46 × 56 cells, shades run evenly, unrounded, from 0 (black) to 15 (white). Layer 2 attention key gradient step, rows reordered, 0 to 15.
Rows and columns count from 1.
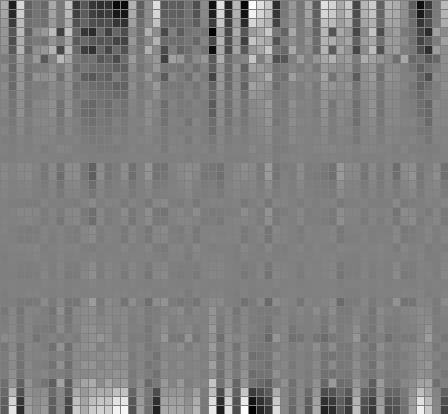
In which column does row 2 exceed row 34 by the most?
32
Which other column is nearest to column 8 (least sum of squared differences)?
48
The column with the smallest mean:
27
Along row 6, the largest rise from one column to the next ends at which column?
28
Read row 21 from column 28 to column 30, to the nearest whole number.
7 8 8
